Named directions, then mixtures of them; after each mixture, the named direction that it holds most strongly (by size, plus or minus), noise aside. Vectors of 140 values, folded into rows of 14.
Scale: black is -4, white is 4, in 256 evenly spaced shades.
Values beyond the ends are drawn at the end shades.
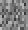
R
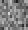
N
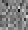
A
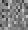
A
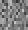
N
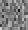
R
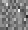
A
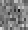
N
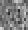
N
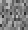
R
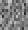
R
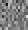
A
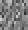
R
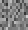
N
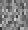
R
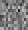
A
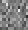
A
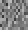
R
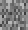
R
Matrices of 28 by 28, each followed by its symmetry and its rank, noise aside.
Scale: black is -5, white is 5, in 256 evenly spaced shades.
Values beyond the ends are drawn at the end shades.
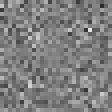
no symmetry, rank six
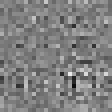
no symmetry, rank four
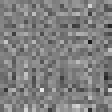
antisymmetric, rank four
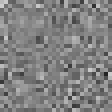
symmetric, rank four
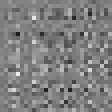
antisymmetric, rank four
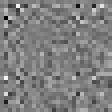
antisymmetric, rank four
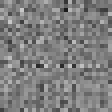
no symmetry, rank six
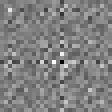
symmetric, rank four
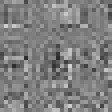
no symmetry, rank four
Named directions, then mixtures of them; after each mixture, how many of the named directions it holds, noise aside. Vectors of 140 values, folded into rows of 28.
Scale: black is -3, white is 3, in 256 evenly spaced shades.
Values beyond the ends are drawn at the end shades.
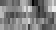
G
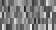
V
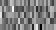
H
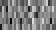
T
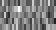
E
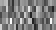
two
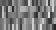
three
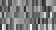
one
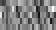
four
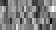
three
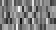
three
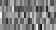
one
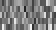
one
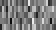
one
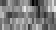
one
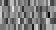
two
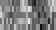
two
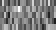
one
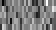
three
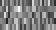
one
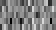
one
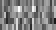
two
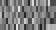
two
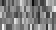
two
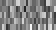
one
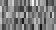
three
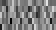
three
